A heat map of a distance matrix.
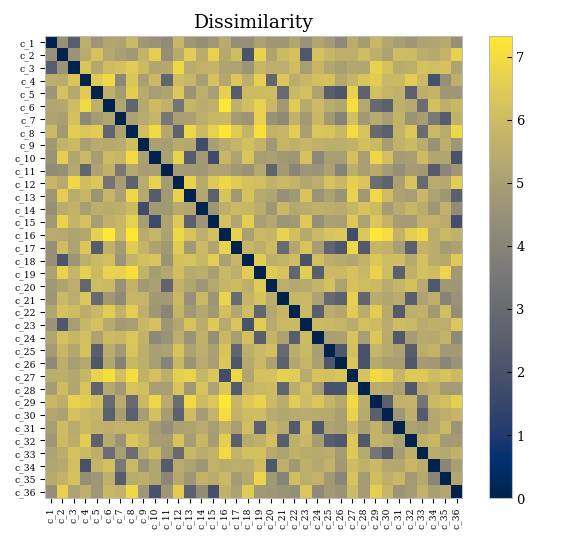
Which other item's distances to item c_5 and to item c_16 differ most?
c_27
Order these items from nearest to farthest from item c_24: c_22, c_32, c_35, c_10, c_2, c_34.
c_22, c_10, c_32, c_34, c_35, c_2
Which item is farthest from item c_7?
c_19
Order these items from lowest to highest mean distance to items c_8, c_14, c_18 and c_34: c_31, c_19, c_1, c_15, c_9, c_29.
c_9, c_1, c_29, c_31, c_15, c_19
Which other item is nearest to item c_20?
c_34
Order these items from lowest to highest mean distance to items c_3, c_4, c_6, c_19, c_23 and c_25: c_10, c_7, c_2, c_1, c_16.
c_1, c_2, c_7, c_10, c_16
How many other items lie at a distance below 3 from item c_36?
3
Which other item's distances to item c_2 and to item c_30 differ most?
c_18
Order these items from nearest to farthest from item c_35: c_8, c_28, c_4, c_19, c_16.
c_4, c_28, c_8, c_16, c_19
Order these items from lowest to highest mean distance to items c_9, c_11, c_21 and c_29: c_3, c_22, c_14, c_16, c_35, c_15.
c_14, c_35, c_15, c_22, c_3, c_16
